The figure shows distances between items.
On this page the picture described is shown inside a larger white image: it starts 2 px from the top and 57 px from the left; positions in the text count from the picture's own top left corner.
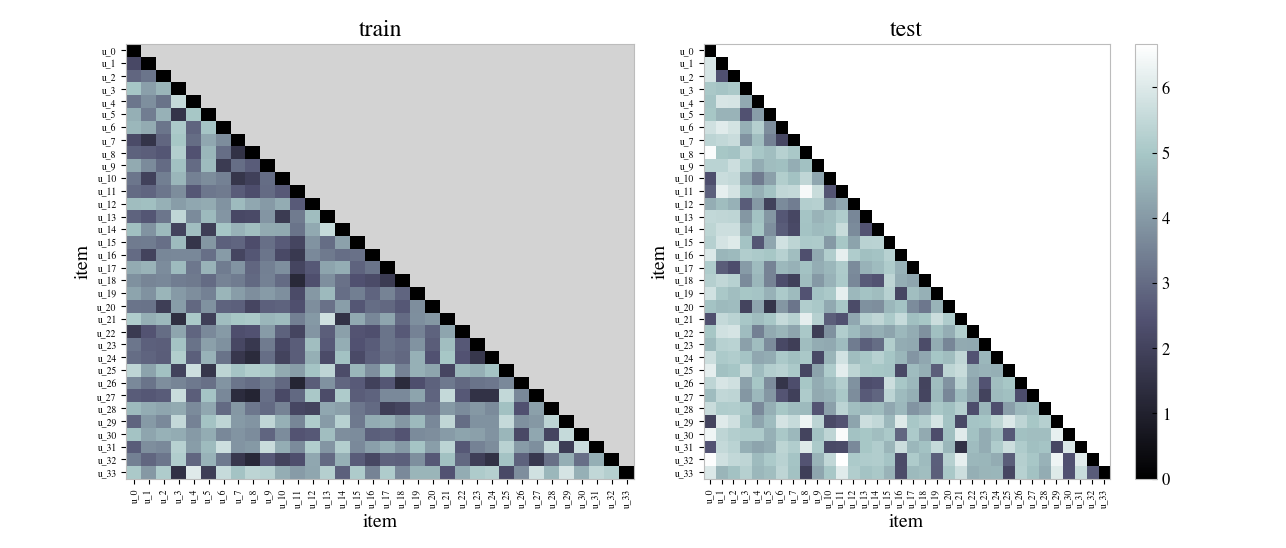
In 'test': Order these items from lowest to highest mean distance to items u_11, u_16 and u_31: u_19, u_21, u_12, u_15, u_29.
u_21, u_29, u_12, u_19, u_15
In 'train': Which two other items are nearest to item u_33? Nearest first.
u_3, u_5
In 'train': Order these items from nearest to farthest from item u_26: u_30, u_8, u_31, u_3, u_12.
u_30, u_12, u_8, u_3, u_31
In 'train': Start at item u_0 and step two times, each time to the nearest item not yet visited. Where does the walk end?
u_11
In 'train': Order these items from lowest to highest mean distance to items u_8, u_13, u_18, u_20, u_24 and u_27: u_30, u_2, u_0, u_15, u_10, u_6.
u_10, u_15, u_2, u_0, u_6, u_30
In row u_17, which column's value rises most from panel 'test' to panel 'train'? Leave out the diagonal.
u_1
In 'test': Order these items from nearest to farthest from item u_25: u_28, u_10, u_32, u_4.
u_32, u_28, u_4, u_10
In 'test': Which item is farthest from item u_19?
u_11
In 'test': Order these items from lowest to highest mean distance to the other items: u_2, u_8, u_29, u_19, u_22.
u_22, u_19, u_8, u_29, u_2
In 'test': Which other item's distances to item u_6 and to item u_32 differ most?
u_26
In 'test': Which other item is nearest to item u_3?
u_20
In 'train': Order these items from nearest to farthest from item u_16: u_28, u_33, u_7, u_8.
u_7, u_8, u_28, u_33
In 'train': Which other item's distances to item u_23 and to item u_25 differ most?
u_27
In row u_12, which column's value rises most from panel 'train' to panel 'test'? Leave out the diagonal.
u_28
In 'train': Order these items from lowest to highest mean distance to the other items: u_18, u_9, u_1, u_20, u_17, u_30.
u_18, u_20, u_1, u_17, u_9, u_30
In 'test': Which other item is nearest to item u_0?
u_29
